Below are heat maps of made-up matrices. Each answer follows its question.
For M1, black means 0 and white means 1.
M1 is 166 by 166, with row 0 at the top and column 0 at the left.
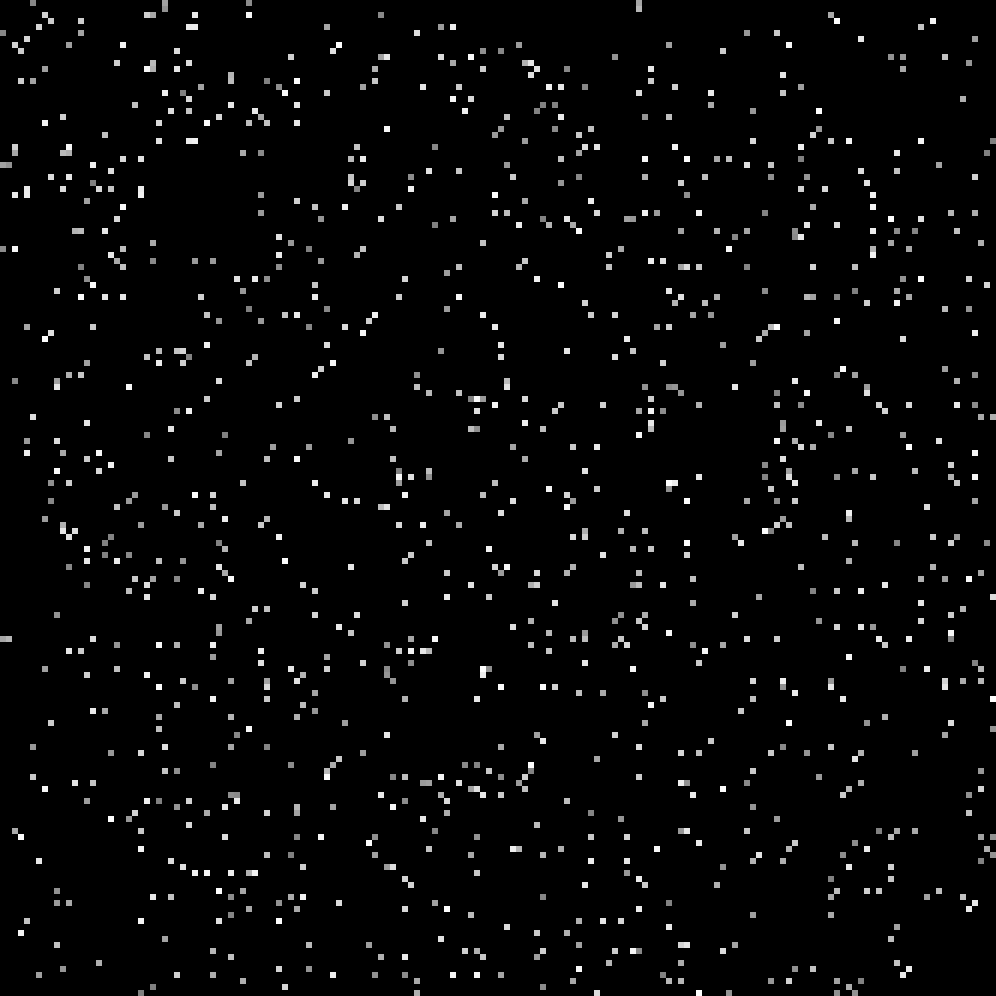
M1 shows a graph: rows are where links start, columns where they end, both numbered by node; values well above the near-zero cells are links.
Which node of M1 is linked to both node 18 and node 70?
node 136
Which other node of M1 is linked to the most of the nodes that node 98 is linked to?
node 49
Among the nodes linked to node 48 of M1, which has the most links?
node 111
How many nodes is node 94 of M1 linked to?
8
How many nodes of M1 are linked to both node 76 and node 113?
4
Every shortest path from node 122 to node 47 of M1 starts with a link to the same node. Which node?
node 102
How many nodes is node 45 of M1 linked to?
1
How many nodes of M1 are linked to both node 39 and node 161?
2
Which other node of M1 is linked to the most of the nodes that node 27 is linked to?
node 106
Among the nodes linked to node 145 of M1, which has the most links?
node 38
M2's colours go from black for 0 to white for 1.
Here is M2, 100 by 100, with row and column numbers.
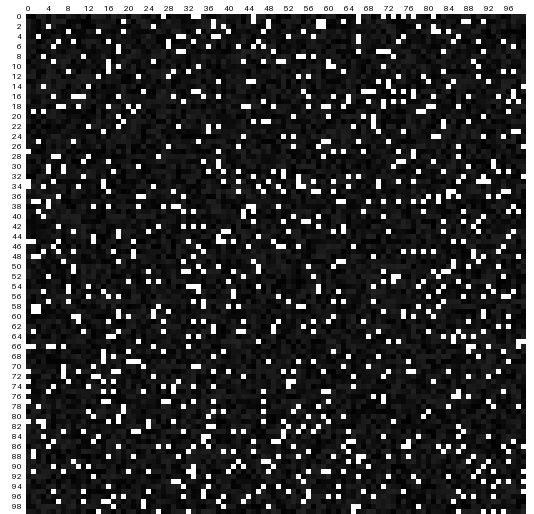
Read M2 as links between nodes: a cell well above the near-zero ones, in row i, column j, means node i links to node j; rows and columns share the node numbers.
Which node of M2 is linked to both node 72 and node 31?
node 7
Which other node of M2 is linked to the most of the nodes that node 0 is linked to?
node 15
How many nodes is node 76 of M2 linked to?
5
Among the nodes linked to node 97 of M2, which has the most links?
node 16
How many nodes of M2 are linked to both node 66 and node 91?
3
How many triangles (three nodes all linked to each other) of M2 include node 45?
7
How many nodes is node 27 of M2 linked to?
7
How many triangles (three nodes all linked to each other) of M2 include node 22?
1
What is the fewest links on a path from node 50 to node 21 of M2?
2
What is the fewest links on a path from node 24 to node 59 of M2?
2
